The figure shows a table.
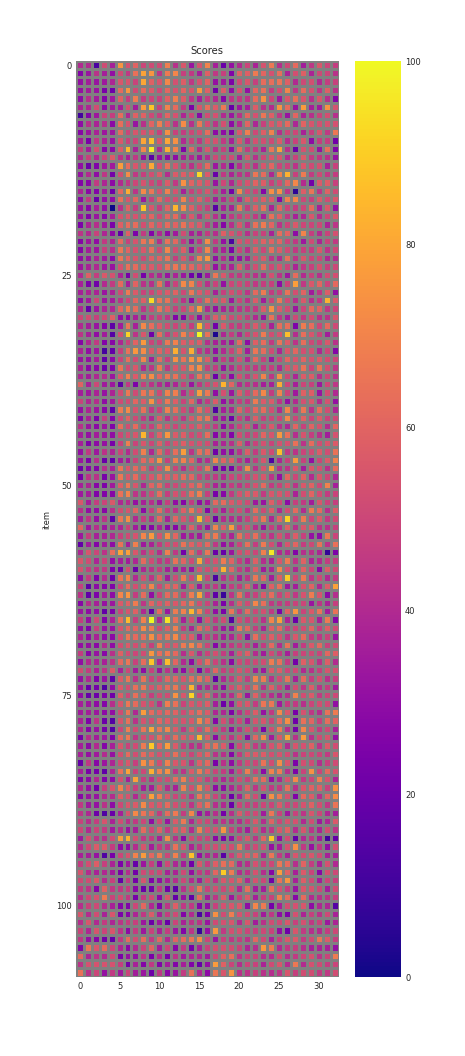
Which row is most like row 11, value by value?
102
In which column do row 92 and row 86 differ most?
32
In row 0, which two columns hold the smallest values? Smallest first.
2, 18
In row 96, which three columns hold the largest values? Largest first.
18, 25, 19
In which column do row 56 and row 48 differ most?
17
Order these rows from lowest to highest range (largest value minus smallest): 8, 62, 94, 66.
8, 62, 94, 66
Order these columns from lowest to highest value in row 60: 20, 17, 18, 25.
20, 17, 25, 18
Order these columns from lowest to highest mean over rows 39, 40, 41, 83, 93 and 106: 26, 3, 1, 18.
3, 1, 18, 26
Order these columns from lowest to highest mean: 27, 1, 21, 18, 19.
1, 19, 18, 27, 21
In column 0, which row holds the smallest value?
6
